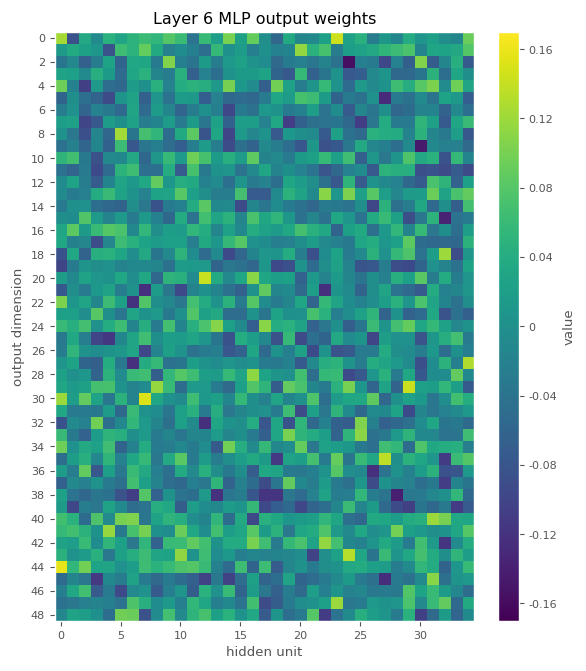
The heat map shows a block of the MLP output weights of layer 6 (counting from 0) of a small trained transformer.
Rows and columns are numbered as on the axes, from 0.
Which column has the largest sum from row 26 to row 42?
7
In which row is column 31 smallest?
11
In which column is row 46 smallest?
5
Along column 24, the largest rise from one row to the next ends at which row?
29
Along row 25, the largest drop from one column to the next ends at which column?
20
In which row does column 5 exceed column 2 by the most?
8
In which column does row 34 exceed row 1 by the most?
4
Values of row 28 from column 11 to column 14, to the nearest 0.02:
0.06 0.02 0.02 0.06
